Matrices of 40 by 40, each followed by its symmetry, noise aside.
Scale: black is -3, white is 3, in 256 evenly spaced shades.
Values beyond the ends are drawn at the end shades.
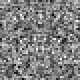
mirrored left to right.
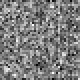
mirrored top to bottom.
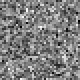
antisymmetric.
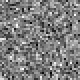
symmetric across the other diagonal.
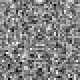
mirrored left to right.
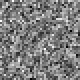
symmetric.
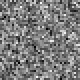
symmetric across the other diagonal.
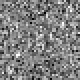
same after a half turn.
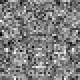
mirrored left to right.
